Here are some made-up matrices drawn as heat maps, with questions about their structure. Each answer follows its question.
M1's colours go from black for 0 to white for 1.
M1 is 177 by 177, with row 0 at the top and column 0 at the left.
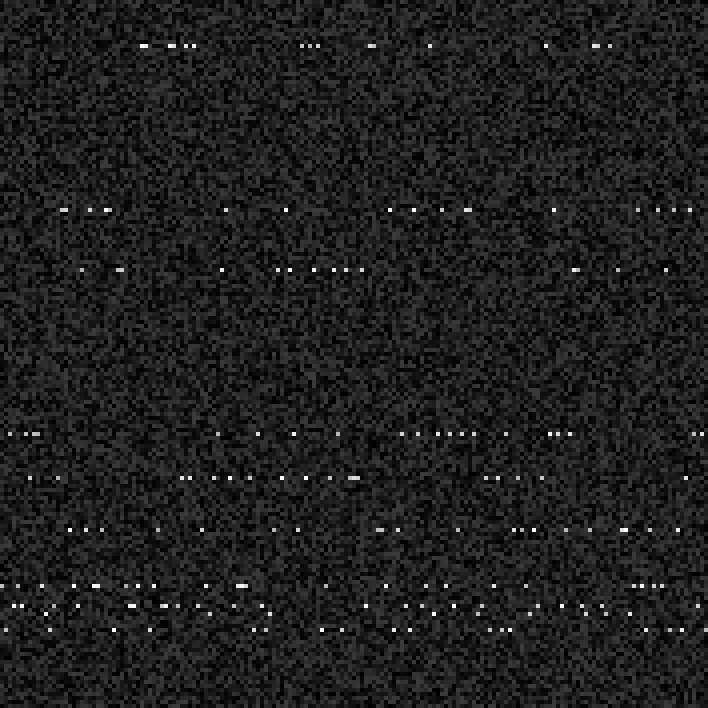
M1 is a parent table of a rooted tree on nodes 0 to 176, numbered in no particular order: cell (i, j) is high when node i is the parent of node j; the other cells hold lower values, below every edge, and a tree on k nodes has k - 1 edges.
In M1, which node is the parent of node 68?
132
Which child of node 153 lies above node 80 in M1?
157
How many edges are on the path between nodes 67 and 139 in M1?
3
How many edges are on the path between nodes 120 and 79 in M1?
4
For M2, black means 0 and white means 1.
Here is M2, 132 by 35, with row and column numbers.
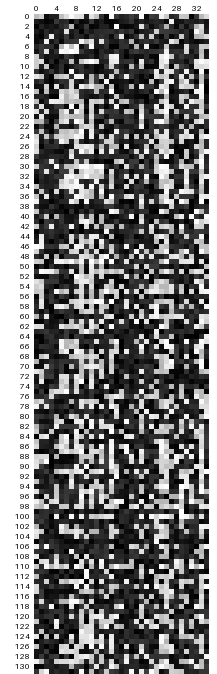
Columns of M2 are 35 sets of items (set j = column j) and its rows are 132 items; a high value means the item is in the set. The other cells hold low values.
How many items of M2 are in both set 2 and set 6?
8
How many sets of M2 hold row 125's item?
11
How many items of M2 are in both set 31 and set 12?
8
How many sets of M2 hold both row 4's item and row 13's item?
3
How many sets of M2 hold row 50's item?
6
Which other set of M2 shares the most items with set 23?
29
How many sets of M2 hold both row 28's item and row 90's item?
2
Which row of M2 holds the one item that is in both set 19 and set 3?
110
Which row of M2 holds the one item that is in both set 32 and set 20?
76
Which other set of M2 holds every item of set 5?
8
